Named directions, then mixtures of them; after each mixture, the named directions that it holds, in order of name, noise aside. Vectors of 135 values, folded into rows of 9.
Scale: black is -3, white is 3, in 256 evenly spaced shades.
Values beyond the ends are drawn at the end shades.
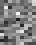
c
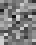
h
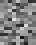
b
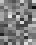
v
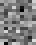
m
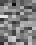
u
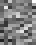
c, v.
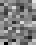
m.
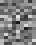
h, m, u.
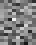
b.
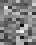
b, c.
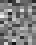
b, m, u.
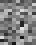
b, c, m.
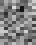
h, m, v.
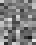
h, m.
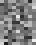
h, m.
